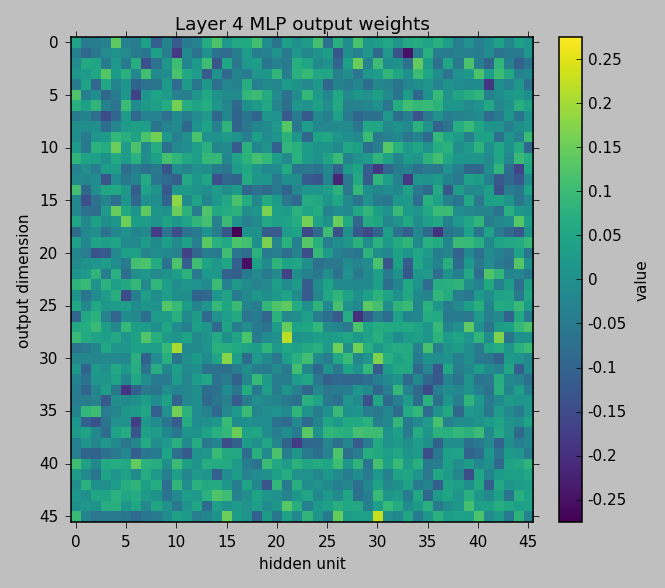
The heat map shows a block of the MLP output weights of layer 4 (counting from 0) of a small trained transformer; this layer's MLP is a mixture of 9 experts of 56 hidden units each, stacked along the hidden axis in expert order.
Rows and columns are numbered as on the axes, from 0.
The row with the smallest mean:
18
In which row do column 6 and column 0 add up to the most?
40
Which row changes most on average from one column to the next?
2
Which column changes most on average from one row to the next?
10
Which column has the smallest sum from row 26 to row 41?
41
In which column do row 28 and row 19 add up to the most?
21
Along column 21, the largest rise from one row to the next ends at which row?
8
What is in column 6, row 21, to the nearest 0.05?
0.1
